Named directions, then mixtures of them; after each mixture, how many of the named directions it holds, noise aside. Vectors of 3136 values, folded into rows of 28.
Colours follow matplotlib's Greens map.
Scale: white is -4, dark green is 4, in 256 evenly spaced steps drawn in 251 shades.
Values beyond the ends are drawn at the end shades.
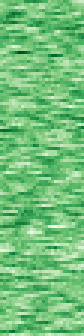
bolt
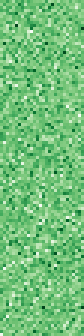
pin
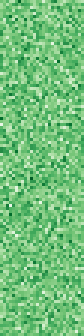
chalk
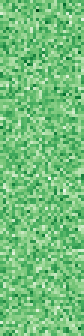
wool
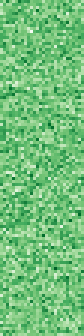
four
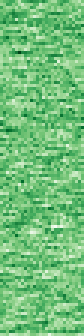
two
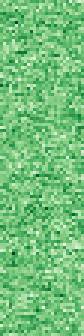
three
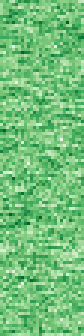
three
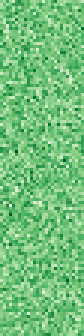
two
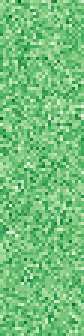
one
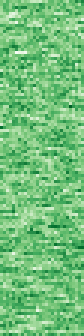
two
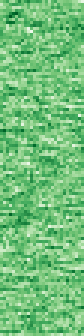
three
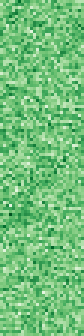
three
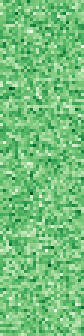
four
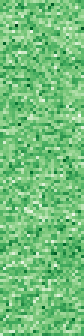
two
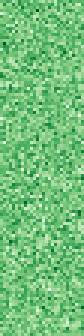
two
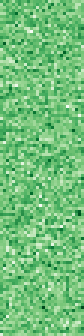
three
